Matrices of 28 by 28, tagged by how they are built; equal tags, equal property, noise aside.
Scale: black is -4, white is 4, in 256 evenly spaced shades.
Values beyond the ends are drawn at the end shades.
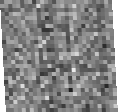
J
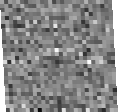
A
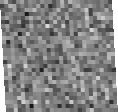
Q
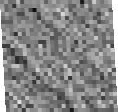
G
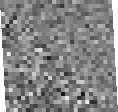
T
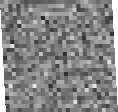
Q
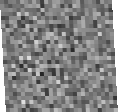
J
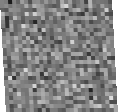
J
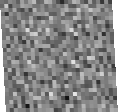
J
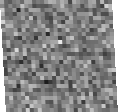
Q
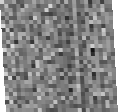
J
